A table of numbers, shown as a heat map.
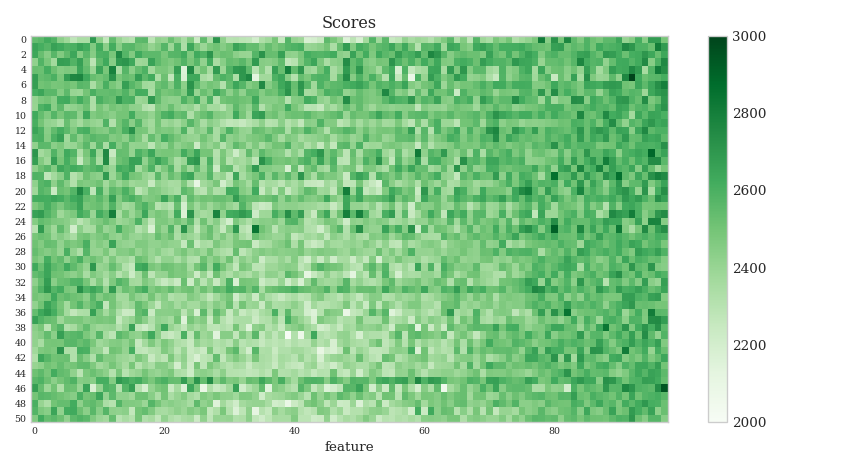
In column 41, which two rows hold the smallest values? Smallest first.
39, 32
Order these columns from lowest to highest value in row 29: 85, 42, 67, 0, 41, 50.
42, 41, 50, 67, 0, 85
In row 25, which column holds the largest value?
80
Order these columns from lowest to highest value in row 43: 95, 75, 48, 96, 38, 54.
54, 38, 48, 75, 95, 96
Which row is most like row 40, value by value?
43
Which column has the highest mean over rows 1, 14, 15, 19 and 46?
97
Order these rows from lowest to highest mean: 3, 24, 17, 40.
40, 24, 17, 3
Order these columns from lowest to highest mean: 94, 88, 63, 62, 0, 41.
41, 63, 62, 0, 88, 94
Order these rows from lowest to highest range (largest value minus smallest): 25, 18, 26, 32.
26, 32, 18, 25
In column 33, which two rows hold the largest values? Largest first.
5, 23
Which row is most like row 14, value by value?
9
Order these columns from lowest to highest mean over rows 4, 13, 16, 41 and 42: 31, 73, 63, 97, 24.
63, 24, 31, 73, 97
